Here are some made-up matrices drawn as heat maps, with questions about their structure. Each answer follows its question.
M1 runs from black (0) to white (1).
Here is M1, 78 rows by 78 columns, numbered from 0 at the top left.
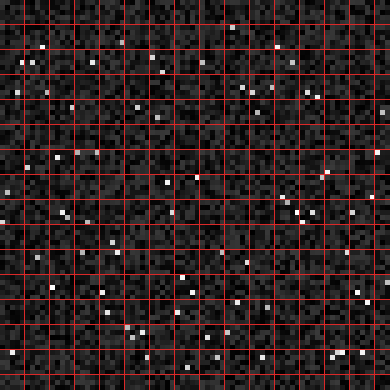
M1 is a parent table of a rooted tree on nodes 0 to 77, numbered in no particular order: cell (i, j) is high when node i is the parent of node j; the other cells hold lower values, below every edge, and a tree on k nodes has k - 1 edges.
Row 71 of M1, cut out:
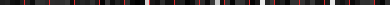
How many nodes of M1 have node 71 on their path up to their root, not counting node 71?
8
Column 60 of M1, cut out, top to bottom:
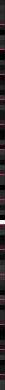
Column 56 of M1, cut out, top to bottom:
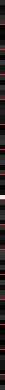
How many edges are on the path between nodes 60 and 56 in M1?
9
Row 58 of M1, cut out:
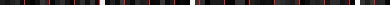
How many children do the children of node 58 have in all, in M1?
5
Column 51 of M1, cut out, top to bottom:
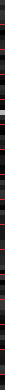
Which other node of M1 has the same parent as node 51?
76
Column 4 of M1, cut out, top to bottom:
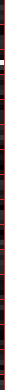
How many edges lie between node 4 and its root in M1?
2
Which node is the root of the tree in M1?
42
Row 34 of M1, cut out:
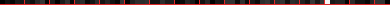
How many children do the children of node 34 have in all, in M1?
1
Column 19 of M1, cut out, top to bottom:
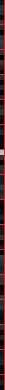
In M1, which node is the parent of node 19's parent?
11
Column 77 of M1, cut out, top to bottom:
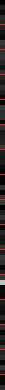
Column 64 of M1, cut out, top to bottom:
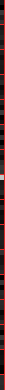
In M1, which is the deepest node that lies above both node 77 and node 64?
35
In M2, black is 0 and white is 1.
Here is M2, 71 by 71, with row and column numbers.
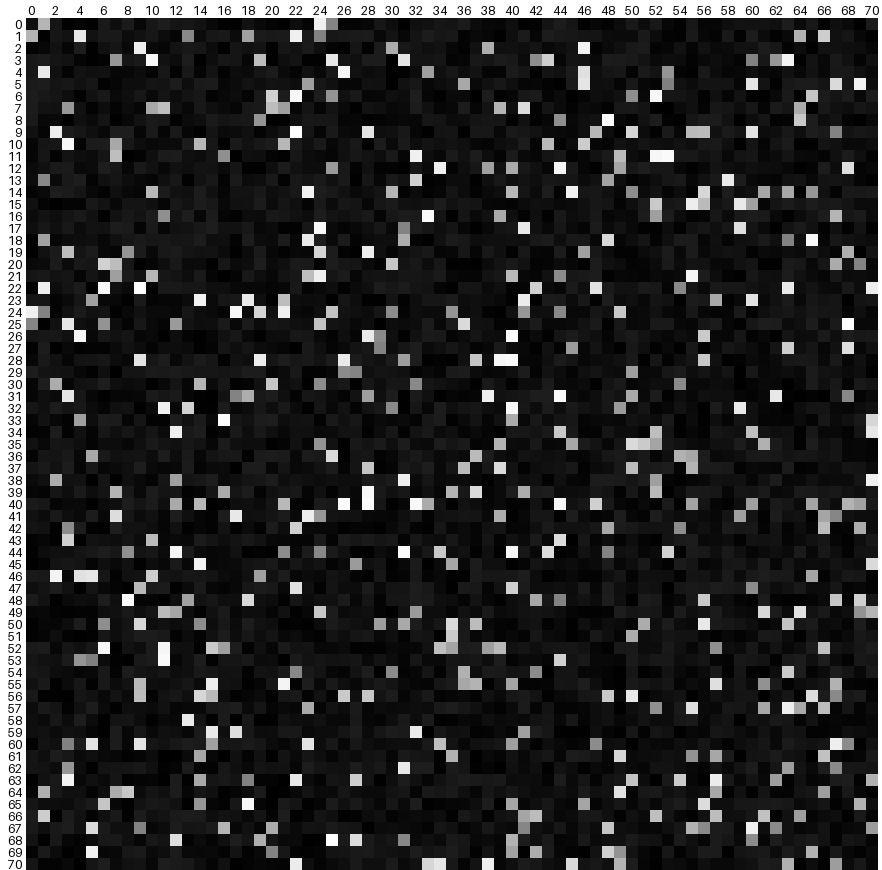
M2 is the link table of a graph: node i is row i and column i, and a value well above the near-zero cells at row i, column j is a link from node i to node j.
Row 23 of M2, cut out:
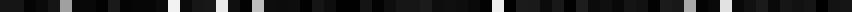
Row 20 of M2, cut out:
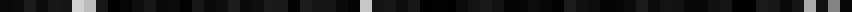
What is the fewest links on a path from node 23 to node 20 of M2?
3
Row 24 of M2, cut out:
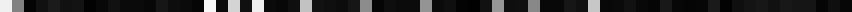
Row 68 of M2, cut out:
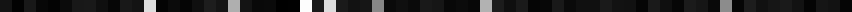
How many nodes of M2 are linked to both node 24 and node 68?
2
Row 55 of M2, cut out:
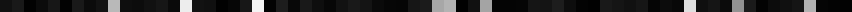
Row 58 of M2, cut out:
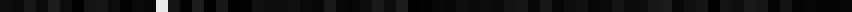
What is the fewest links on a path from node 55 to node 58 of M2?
4
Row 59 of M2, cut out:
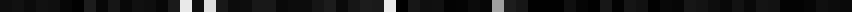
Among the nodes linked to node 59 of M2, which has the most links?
node 41
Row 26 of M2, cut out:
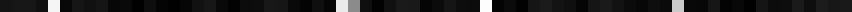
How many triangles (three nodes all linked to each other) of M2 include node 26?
2
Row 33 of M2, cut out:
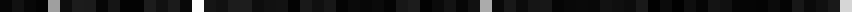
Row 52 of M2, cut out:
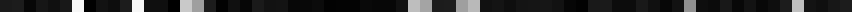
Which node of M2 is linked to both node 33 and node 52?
node 16
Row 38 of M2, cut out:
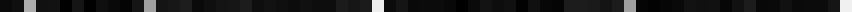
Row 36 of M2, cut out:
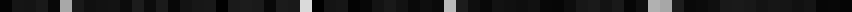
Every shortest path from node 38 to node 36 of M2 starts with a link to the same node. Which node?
node 12
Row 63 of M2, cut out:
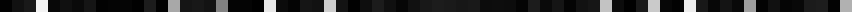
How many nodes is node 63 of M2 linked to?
10
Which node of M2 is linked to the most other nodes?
node 40
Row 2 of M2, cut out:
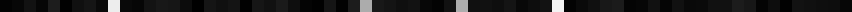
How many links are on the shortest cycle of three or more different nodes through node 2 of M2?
5
